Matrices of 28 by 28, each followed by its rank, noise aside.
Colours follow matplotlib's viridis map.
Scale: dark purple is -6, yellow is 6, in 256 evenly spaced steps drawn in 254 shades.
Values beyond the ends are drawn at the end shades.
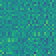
five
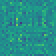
four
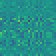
two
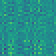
two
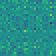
four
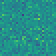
five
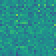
five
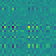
one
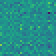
three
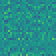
four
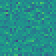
five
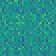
five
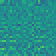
three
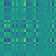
one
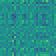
three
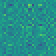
three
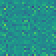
five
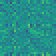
three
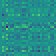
two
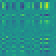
one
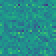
four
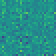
five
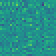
four
